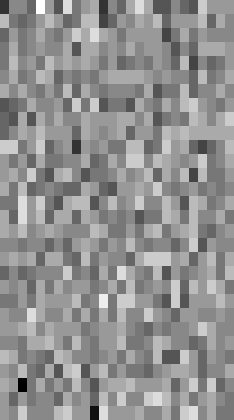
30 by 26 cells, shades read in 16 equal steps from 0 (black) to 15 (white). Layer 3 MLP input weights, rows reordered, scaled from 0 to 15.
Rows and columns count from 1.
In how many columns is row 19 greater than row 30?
12
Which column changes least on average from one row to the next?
25
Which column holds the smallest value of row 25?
22
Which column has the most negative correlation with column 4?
15
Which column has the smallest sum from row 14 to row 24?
21
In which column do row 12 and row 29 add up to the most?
18
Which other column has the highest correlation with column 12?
14
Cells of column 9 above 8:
12
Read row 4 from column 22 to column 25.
6 10 10 10
